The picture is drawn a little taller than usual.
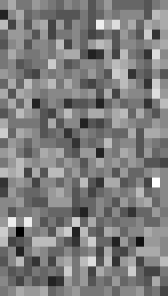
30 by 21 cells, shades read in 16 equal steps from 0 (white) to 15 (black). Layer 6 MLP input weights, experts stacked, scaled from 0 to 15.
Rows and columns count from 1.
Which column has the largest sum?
13
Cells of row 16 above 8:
6
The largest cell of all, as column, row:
3, 24
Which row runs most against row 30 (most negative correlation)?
7
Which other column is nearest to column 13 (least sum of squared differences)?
5
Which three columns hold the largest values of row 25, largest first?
18, 15, 10
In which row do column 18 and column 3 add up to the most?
25
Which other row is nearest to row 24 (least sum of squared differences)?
26
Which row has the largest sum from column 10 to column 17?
22
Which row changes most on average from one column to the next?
27
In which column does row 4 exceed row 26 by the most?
20
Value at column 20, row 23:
9
